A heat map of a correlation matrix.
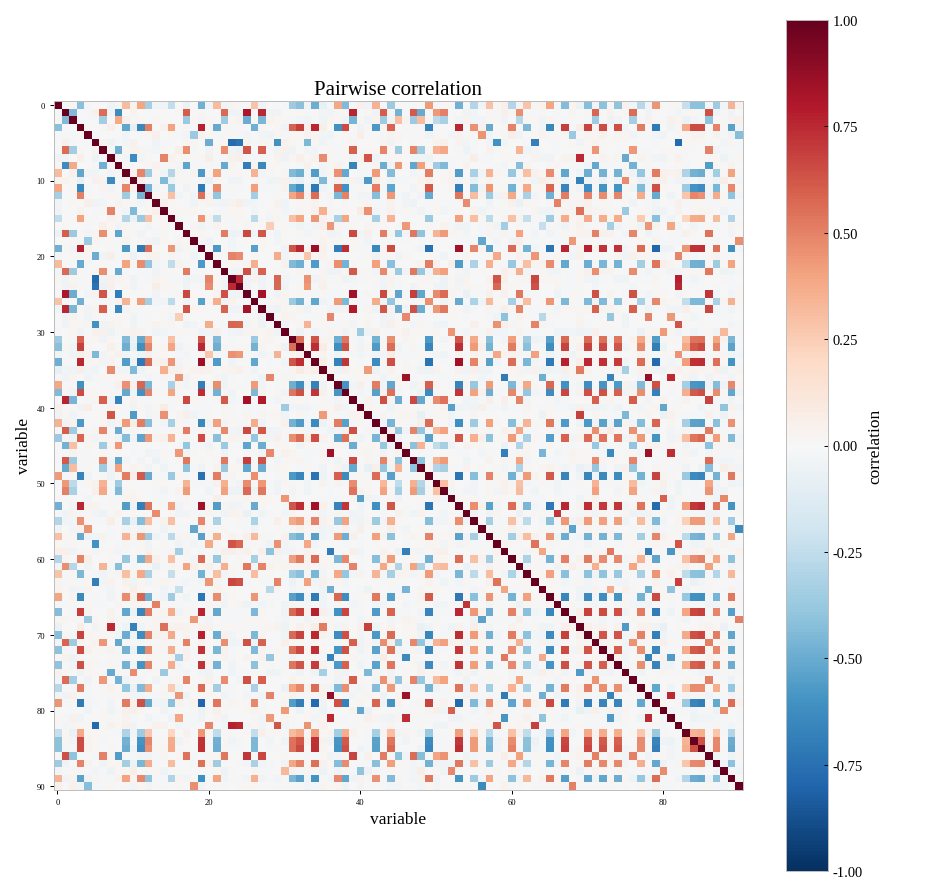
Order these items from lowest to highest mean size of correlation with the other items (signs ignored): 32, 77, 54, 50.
54, 50, 77, 32
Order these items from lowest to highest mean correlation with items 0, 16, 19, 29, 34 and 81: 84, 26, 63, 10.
26, 10, 63, 84
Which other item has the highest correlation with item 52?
80
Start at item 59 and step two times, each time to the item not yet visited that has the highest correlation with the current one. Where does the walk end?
64
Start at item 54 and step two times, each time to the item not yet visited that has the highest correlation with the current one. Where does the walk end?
13
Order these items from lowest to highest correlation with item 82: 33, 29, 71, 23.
71, 33, 29, 23
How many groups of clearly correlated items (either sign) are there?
8
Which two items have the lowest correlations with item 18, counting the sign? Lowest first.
56, 4
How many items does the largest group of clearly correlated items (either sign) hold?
34
